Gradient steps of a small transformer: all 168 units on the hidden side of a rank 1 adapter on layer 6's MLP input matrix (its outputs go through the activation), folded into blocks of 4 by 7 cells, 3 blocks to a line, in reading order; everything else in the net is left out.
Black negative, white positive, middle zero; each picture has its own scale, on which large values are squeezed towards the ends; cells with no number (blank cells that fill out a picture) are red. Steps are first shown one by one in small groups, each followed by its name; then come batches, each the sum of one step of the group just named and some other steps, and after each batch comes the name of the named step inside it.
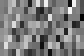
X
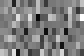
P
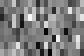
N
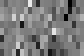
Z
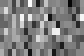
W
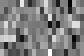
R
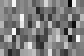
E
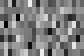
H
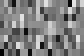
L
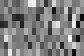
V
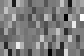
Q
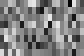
V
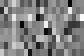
N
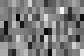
H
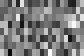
R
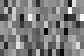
N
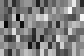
H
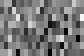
P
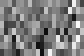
E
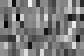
H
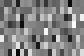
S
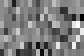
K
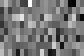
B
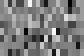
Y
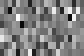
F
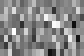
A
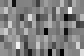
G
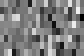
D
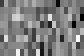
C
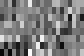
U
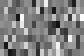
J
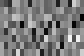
C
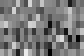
B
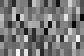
C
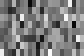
J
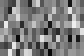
F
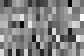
S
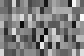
Y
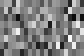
K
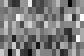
Y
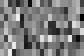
D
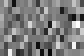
K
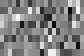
D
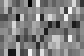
J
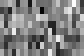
D
